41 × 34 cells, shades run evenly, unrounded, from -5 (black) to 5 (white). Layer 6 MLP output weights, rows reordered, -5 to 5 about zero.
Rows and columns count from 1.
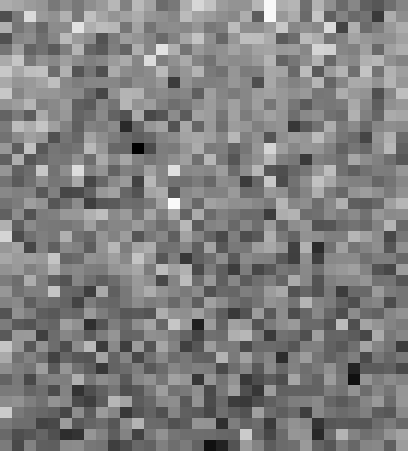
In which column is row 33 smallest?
24
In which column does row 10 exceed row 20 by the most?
3
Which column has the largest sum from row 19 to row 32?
15
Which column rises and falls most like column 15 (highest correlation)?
7
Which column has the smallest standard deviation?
32
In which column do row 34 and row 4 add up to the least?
9
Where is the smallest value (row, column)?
14, 12
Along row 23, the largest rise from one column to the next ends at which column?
26
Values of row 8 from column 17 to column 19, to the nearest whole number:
0 0 0
